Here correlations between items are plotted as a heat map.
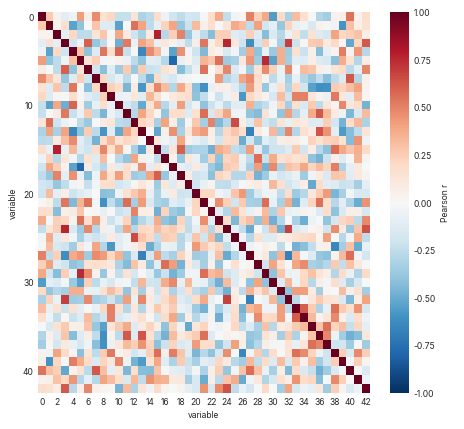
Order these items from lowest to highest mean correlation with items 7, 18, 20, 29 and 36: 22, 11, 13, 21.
22, 13, 11, 21
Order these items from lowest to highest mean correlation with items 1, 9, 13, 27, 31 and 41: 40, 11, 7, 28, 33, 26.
26, 11, 7, 40, 28, 33
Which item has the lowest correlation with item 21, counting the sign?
8
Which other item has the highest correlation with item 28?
16
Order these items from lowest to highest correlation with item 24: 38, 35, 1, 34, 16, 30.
34, 35, 1, 16, 30, 38
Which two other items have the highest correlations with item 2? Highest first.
15, 18
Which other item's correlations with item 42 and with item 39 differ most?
10
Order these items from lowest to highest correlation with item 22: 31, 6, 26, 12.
6, 26, 31, 12
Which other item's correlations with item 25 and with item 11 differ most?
12
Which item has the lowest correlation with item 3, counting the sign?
27
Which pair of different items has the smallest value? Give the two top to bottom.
5, 17
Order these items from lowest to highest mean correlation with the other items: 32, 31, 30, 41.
30, 31, 32, 41
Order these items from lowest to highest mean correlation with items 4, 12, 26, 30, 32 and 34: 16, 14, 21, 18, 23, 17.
23, 18, 21, 14, 17, 16
